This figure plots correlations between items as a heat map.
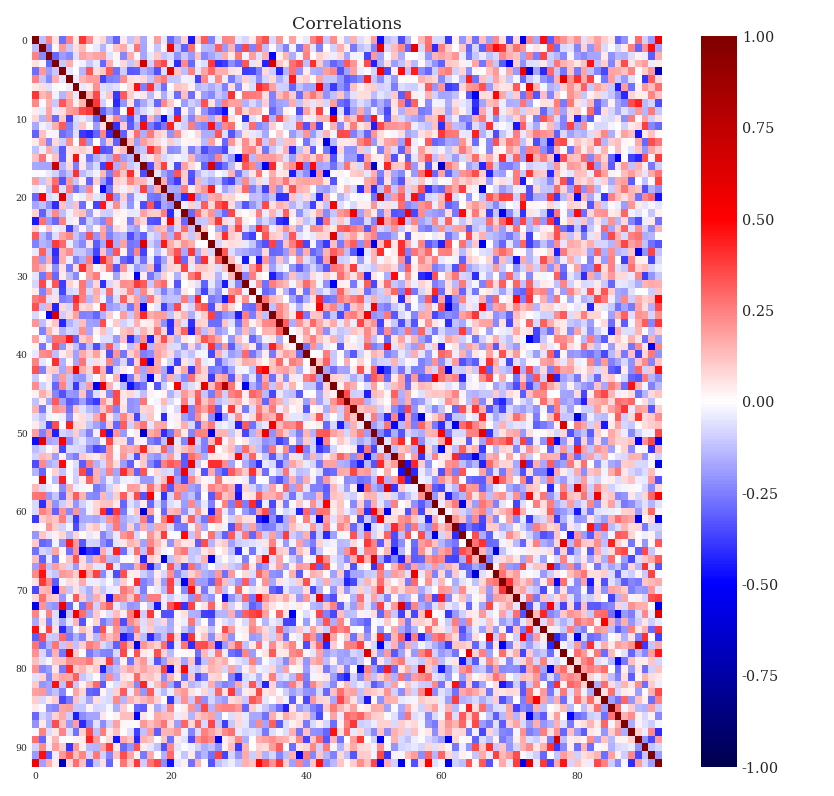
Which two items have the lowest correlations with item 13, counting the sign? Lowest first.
43, 76
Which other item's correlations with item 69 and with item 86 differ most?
15
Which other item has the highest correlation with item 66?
50
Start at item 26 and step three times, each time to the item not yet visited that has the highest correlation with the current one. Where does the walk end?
35
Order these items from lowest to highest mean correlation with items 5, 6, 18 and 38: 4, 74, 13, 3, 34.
74, 4, 34, 13, 3
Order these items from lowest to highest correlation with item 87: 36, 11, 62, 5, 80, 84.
36, 5, 11, 80, 62, 84
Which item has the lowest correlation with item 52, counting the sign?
60
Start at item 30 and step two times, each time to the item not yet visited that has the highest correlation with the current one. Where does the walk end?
62
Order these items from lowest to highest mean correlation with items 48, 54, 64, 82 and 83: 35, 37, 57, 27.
37, 57, 27, 35
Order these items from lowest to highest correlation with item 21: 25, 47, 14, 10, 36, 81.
14, 47, 81, 36, 25, 10
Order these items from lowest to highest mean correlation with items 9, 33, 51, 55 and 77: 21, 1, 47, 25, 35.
21, 25, 35, 1, 47
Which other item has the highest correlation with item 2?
75
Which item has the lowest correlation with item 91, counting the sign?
39
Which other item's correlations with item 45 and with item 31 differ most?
49
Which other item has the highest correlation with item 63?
22
